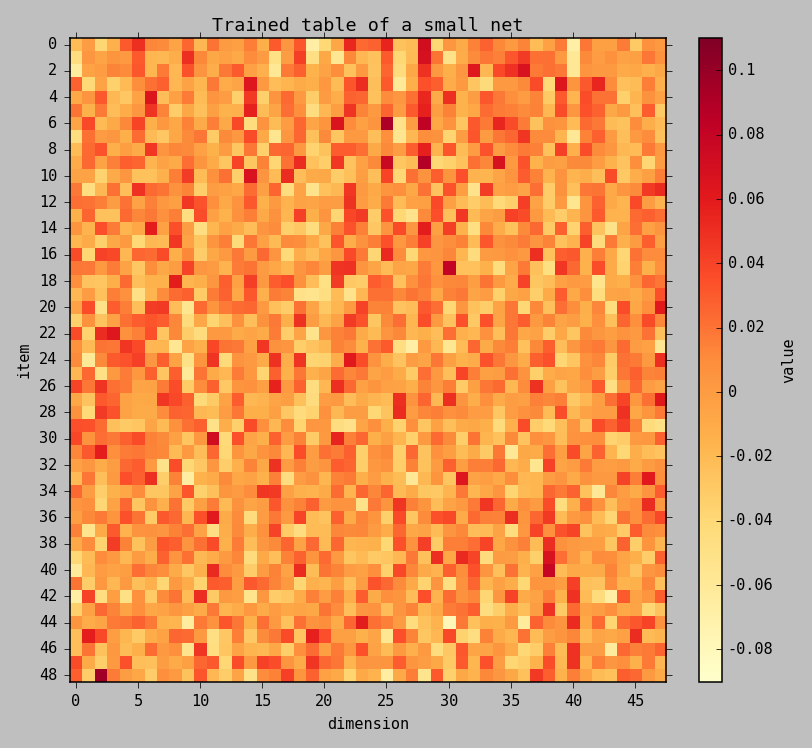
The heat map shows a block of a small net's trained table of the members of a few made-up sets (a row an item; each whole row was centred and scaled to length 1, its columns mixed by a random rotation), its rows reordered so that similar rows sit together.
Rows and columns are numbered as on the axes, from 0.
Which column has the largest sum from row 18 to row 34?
16
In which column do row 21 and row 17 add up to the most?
22
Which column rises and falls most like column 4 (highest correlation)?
11
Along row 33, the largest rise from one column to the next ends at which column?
31
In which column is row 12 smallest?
40
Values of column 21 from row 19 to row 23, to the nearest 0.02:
-0.02 -0.02 0 0.02 0.02
